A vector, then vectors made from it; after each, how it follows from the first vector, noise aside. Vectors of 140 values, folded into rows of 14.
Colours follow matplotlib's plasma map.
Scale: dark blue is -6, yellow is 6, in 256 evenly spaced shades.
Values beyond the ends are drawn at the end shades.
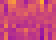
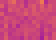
shrunk.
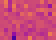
reversed, negated, partly zeroed.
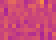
shrunk.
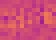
wrapped around, negated, partly zeroed.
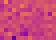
reversed, negated, partly zeroed.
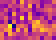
wrapped around, scaled up.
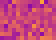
sign-scrambled.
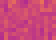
shrunk.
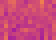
shrunk.
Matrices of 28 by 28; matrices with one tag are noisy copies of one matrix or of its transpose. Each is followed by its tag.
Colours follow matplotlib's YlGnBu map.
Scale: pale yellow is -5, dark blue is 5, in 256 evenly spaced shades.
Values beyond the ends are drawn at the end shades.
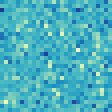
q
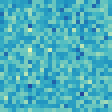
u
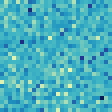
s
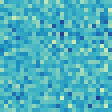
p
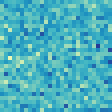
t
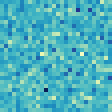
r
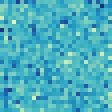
s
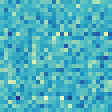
p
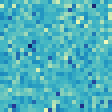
t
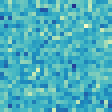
t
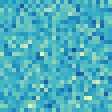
r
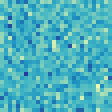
r
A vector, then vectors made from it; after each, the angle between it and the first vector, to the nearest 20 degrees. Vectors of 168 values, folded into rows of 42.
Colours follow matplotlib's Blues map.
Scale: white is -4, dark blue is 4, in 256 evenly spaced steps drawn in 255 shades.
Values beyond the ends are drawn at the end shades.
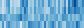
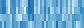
140 degrees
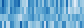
160 degrees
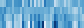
100 degrees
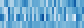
60 degrees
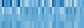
100 degrees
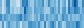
20 degrees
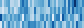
40 degrees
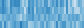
160 degrees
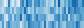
40 degrees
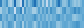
80 degrees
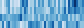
20 degrees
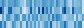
100 degrees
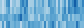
20 degrees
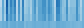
100 degrees
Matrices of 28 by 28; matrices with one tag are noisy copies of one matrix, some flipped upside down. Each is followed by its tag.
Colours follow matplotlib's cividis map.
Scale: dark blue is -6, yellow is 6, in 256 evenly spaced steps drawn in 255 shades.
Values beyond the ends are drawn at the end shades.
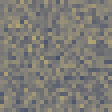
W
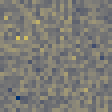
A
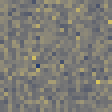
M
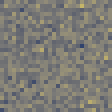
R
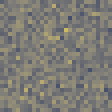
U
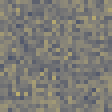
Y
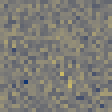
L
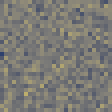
W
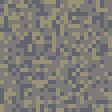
W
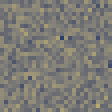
U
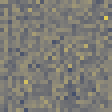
M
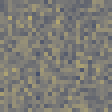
M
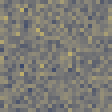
L
